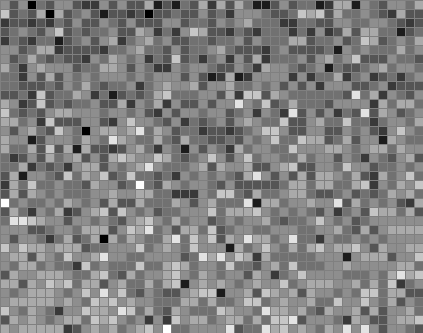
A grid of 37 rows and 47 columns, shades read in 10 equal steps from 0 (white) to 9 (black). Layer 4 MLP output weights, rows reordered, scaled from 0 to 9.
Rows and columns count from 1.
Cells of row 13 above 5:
14
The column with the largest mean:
21
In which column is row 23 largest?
29
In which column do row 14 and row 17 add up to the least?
6
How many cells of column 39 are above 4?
15
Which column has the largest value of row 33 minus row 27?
20
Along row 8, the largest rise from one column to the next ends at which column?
37
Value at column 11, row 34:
2
